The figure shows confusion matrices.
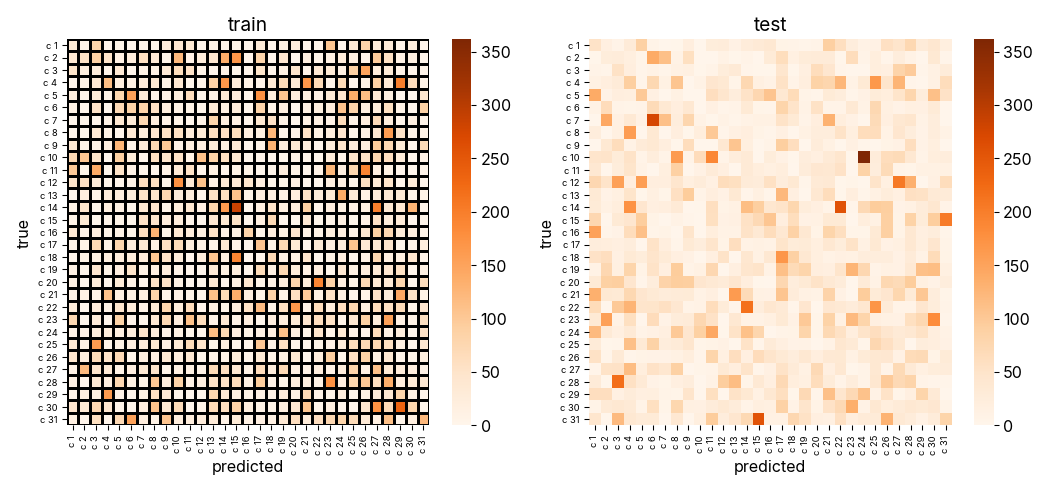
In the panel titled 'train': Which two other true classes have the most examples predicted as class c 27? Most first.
c 14, c 30
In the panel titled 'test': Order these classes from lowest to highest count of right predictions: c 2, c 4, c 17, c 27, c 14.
c 2, c 17, c 27, c 4, c 14
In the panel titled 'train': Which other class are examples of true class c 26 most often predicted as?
c 23
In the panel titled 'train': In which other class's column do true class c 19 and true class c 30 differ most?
c 29
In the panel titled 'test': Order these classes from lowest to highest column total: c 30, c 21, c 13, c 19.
c 19, c 13, c 30, c 21
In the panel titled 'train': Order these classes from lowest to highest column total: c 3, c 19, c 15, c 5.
c 19, c 5, c 3, c 15
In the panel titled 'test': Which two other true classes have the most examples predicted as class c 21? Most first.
c 7, c 29
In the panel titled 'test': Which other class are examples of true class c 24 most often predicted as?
c 11
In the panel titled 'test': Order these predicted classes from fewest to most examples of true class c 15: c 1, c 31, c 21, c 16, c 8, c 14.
c 8, c 21, c 14, c 1, c 16, c 31
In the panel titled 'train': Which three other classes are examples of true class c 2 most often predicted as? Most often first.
c 15, c 14, c 10
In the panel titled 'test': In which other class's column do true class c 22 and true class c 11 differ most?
c 14
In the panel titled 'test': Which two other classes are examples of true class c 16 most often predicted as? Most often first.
c 1, c 5
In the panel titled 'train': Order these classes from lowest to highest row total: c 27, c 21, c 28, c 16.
c 16, c 27, c 21, c 28
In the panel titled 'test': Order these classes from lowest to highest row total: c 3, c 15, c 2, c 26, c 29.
c 3, c 2, c 26, c 29, c 15
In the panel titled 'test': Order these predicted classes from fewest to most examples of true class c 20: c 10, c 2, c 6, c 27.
c 6, c 10, c 27, c 2
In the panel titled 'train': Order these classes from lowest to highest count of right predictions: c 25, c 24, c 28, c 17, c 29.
c 24, c 25, c 29, c 17, c 28
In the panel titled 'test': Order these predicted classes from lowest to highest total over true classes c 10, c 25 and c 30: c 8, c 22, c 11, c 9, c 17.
c 9, c 17, c 22, c 11, c 8
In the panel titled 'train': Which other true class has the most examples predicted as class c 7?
c 6
